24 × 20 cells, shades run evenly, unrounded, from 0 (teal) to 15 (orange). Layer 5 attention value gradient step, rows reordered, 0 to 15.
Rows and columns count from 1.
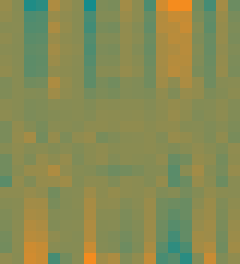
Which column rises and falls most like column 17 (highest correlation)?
20
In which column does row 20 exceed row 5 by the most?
8
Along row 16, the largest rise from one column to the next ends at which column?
16
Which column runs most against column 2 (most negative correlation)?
1
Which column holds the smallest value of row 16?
15
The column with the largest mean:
5
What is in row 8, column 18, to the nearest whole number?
6
